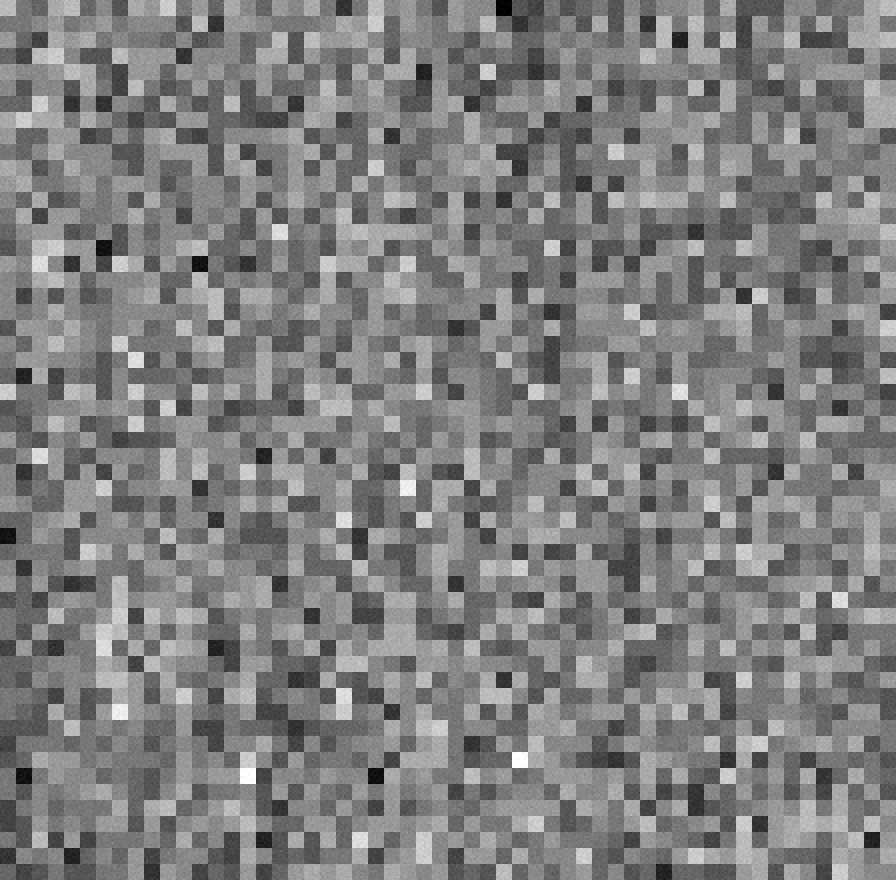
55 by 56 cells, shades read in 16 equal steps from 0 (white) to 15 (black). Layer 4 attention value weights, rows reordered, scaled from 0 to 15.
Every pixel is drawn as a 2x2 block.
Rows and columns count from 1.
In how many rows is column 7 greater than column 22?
30
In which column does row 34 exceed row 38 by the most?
53
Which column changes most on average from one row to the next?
45
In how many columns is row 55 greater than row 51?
26
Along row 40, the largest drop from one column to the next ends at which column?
51
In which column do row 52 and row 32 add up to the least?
34
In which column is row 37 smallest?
8
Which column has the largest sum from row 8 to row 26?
36
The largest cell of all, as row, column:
1, 32
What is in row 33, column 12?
7
